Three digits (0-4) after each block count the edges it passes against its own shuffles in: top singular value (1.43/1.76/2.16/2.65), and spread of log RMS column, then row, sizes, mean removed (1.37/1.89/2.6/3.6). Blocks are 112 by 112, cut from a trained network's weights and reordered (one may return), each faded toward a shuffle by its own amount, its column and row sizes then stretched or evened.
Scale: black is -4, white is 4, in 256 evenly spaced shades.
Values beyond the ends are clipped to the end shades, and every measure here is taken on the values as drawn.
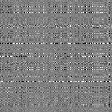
4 2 4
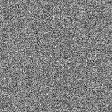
2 0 1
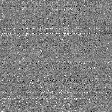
2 2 2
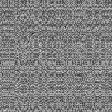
4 0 1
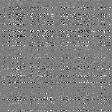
1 3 4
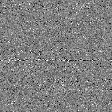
1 0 2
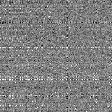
3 2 2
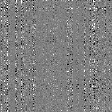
2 4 2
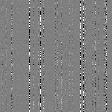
3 4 0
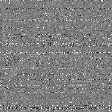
1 1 4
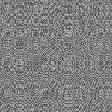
4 0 0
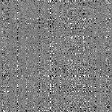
2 4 3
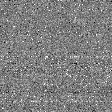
1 0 2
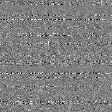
1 2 4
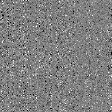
2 3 1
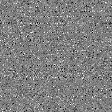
2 1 2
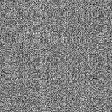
3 0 1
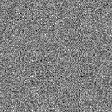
3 1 1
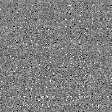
0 2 2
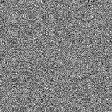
3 1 0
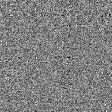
0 2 2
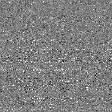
1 1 3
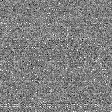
2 0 1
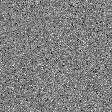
0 0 0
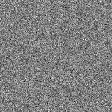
1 0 1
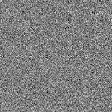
3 1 1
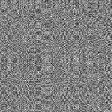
4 2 0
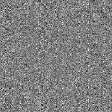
2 3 1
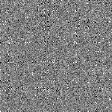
0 3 2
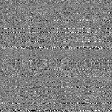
3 1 4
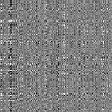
4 4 3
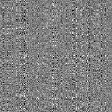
3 4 2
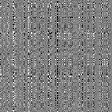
4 4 2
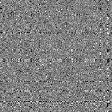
3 2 2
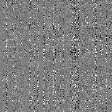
1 4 2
